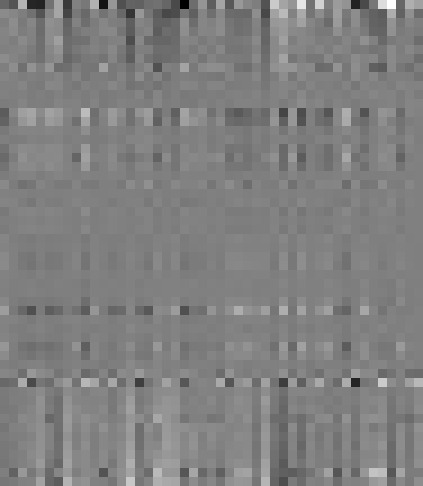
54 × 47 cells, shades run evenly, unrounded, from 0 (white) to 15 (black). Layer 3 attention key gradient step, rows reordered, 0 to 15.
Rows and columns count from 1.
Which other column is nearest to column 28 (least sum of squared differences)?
27
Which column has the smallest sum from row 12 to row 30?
10
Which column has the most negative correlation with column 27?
6
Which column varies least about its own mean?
35
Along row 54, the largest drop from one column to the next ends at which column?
8
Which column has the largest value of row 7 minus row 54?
15
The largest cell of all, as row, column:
1, 21
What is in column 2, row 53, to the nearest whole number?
9
